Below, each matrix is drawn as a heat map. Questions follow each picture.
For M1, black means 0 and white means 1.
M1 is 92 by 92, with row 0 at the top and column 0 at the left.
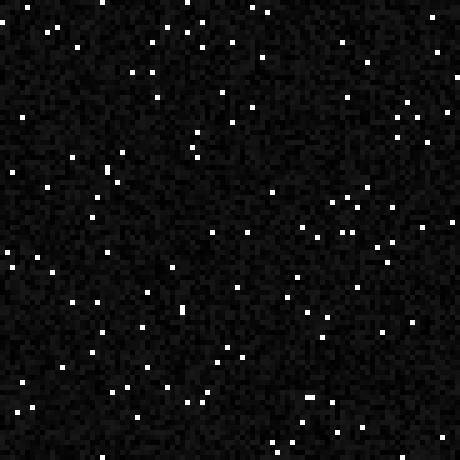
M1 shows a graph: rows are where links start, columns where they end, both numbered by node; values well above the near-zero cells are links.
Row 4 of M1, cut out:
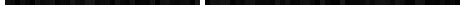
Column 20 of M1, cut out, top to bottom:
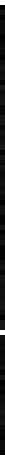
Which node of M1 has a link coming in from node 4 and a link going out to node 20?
node 0
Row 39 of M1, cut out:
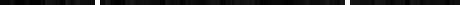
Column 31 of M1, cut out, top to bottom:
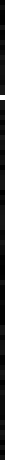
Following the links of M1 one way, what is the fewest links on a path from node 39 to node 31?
2
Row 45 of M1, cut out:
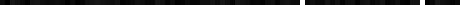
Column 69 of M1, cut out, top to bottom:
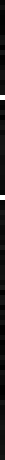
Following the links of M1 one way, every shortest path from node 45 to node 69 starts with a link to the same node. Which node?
node 60
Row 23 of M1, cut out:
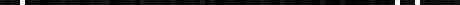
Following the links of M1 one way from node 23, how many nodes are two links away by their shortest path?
5
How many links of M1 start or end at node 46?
6
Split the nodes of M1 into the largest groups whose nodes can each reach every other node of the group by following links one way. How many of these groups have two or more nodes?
10
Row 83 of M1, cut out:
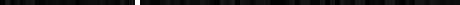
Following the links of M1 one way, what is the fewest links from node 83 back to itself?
6
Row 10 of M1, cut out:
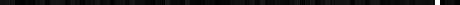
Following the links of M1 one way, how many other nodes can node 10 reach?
6
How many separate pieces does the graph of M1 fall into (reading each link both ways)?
12
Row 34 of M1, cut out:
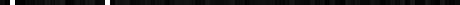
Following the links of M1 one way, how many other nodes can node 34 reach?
11
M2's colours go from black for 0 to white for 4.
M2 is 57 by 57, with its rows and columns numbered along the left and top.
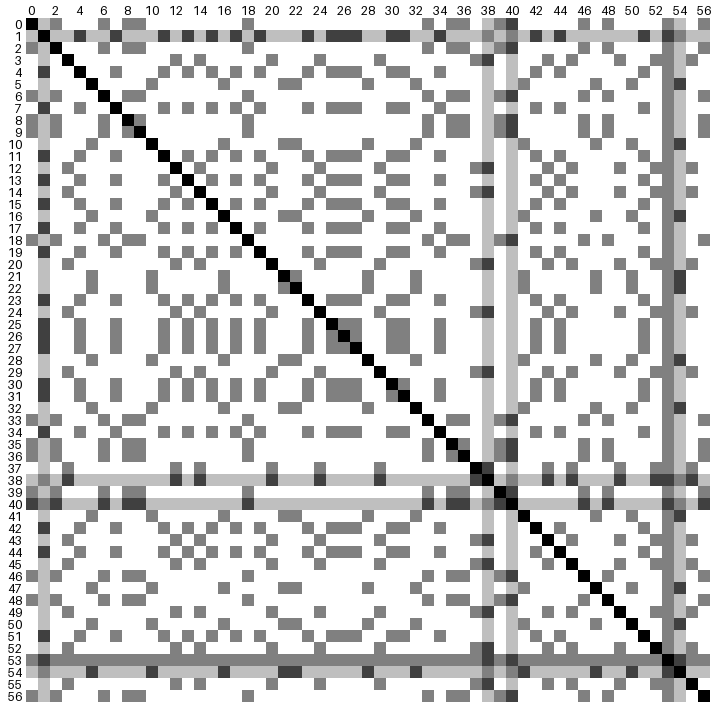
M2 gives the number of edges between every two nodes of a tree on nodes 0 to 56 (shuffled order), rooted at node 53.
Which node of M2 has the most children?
1
